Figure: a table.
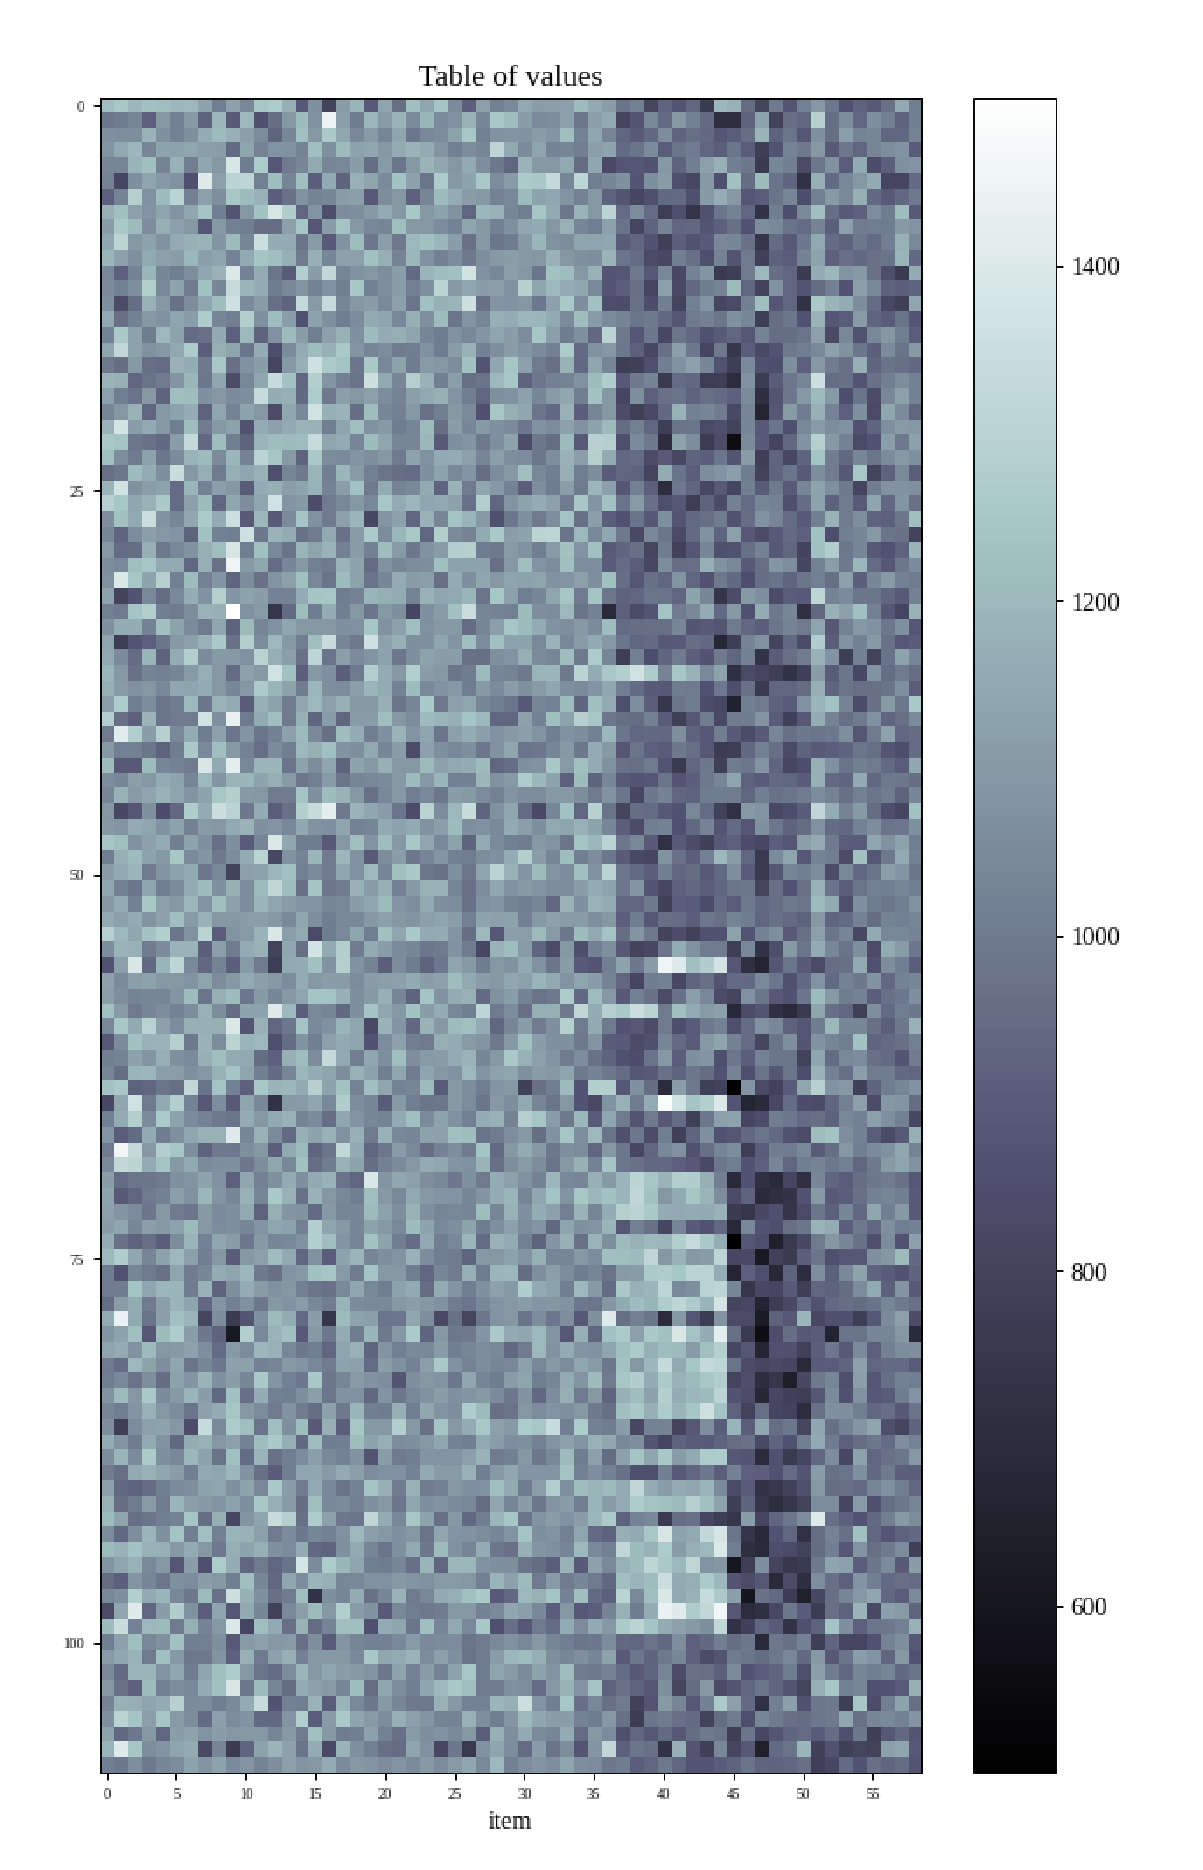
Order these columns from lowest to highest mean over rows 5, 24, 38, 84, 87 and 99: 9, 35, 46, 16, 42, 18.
46, 42, 16, 35, 18, 9
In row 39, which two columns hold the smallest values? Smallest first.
45, 40
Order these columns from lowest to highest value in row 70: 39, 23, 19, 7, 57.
57, 23, 7, 39, 19
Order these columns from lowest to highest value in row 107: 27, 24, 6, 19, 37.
24, 37, 19, 27, 6
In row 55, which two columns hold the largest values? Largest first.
15, 17
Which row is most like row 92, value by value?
18
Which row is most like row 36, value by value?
19
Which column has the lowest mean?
47
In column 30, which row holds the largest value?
104
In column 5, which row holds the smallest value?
95
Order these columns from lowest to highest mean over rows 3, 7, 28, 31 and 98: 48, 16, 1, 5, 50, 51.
48, 50, 16, 51, 5, 1
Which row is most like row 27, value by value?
60
